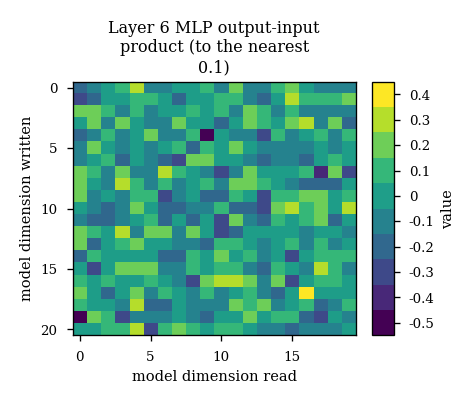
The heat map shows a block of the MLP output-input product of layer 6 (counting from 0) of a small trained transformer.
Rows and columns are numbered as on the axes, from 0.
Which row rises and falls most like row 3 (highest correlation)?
7
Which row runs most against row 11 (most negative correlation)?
2
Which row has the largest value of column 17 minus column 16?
15
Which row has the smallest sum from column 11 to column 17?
6
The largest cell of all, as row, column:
17, 16
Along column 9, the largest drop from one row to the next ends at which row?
4
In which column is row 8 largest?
3
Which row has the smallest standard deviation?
5
